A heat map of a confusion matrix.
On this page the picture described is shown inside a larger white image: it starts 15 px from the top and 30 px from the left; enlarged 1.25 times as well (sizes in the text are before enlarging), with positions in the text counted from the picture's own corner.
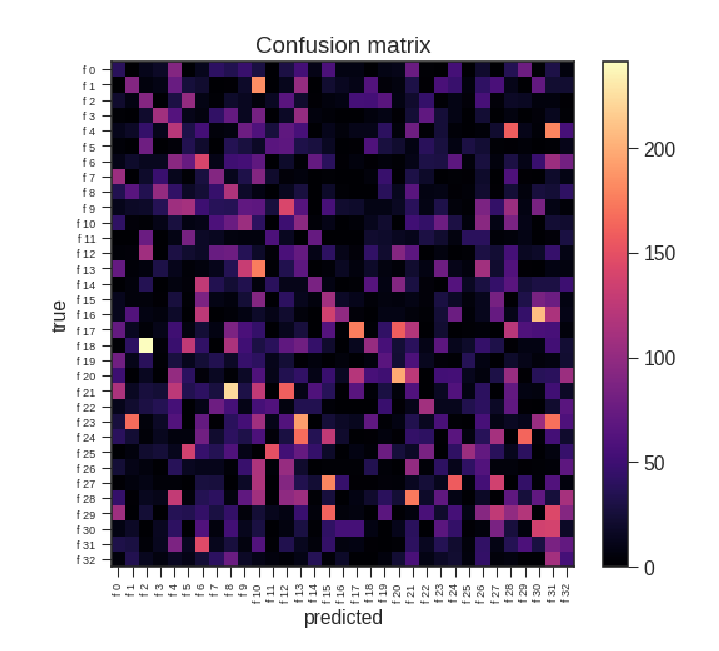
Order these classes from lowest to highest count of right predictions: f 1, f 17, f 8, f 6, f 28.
f 28, f 1, f 8, f 6, f 17
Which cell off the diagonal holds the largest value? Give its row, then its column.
f 18, f 2
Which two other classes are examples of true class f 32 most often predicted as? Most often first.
f 31, f 8
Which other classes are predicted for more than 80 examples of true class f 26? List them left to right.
f 10, f 12, f 21
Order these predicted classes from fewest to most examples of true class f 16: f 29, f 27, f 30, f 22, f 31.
f 22, f 29, f 27, f 31, f 30
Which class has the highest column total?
f 10
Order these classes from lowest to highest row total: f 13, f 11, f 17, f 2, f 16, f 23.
f 11, f 2, f 13, f 16, f 17, f 23
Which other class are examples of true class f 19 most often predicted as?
f 0
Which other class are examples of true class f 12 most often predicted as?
f 2
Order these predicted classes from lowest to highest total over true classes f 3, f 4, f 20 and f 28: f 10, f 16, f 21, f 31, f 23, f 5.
f 16, f 5, f 23, f 31, f 10, f 21
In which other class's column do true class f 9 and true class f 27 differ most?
f 24
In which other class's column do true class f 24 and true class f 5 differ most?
f 29
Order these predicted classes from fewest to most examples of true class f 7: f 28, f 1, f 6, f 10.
f 1, f 6, f 28, f 10
